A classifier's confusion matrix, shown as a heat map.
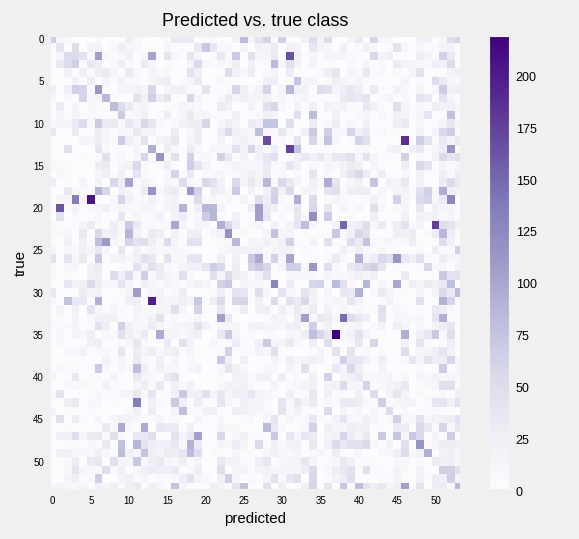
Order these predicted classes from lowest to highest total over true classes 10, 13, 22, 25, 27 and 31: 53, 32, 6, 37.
37, 53, 32, 6
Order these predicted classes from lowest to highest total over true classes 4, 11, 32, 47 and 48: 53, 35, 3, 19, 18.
35, 53, 3, 18, 19
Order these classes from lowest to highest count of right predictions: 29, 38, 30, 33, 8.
30, 38, 8, 33, 29
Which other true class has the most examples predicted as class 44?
26
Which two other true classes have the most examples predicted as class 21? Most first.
20, 27
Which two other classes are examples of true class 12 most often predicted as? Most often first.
46, 28
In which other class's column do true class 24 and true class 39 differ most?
7
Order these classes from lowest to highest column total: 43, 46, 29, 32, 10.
43, 10, 32, 46, 29
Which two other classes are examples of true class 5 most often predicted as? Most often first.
32, 50
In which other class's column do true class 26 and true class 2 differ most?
45
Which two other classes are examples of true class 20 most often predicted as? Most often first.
1, 27
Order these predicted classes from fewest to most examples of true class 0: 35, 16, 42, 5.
5, 35, 16, 42
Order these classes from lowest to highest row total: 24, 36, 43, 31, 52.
36, 52, 43, 24, 31
